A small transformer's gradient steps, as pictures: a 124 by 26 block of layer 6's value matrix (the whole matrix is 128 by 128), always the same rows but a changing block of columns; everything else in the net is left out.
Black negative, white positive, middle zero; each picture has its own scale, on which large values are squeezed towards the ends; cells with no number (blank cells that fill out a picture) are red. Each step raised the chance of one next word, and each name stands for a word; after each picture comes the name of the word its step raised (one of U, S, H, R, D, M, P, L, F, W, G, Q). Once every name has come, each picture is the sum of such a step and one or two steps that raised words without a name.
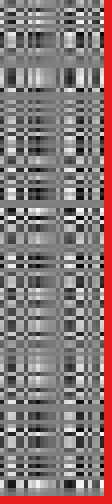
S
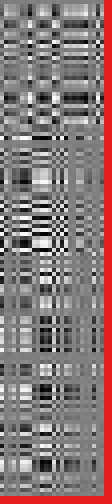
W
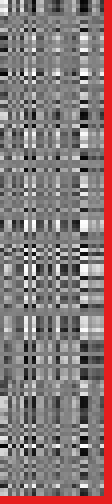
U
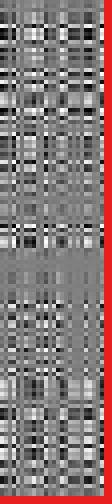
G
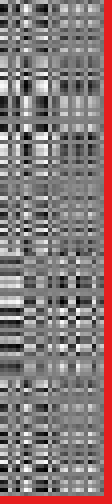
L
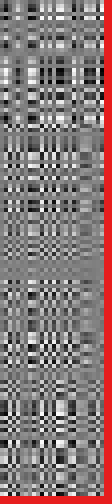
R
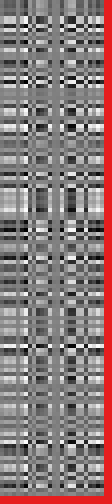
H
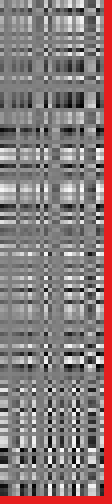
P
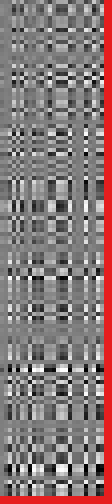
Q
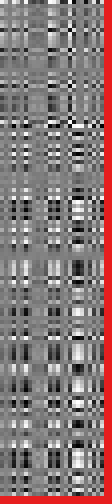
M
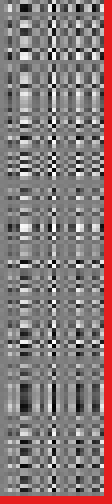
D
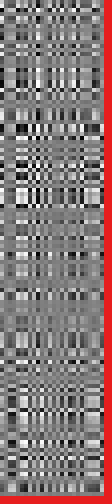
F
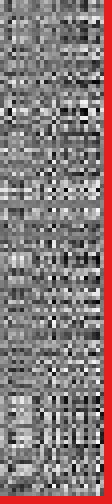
G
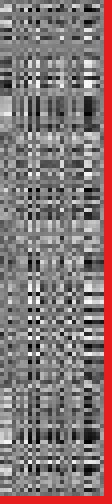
L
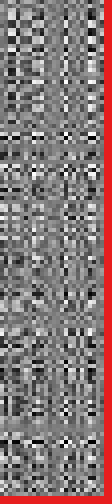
D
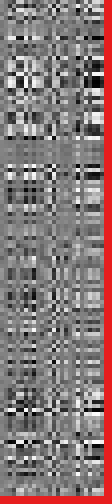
F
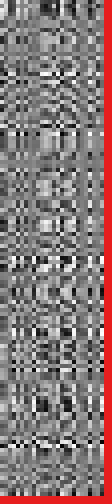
U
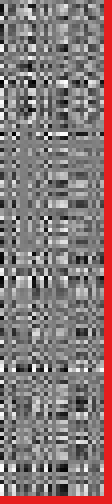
Q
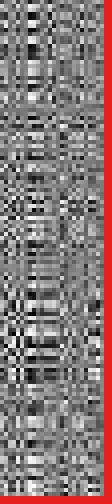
W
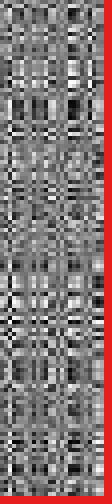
L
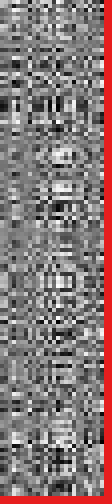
P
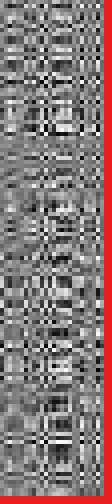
H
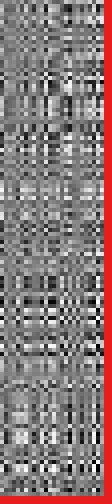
L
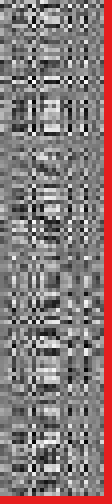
H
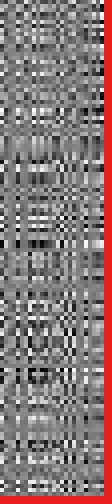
G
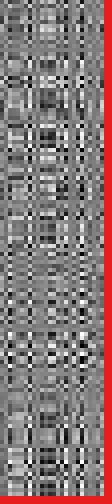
P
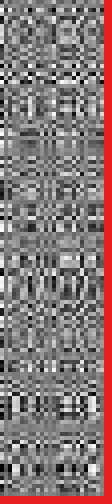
Q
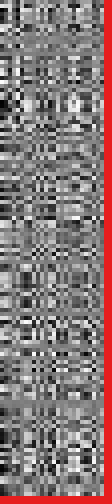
R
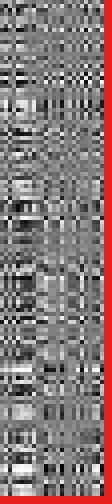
Q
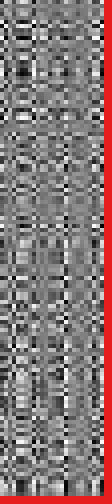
G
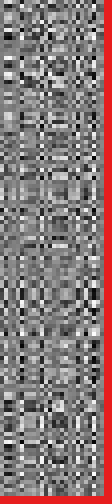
S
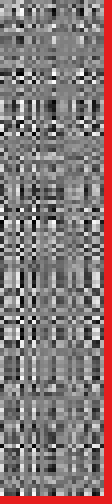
U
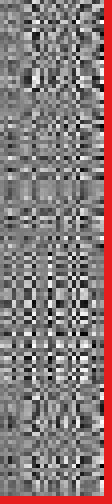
S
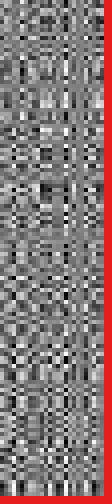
P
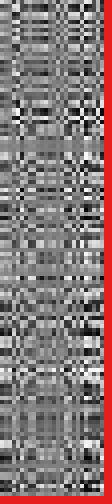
G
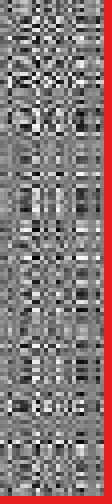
H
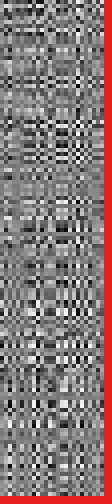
M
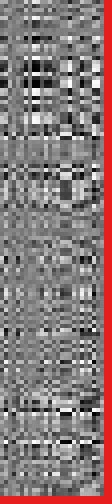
F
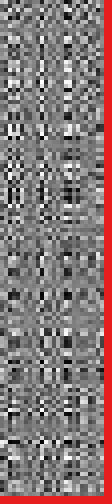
F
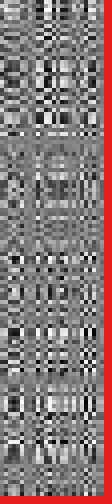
R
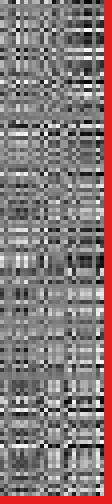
M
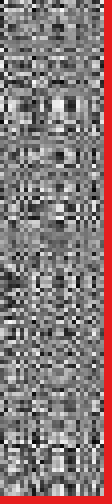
P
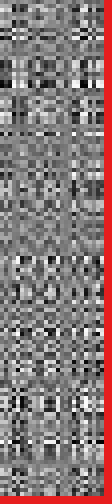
L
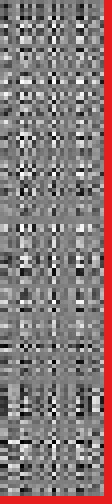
D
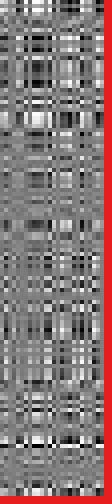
U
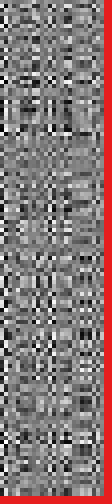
H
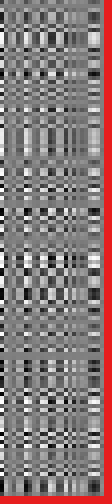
S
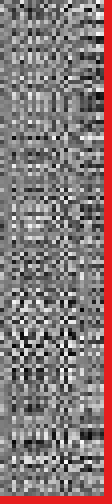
D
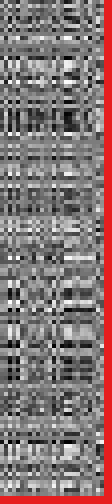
H
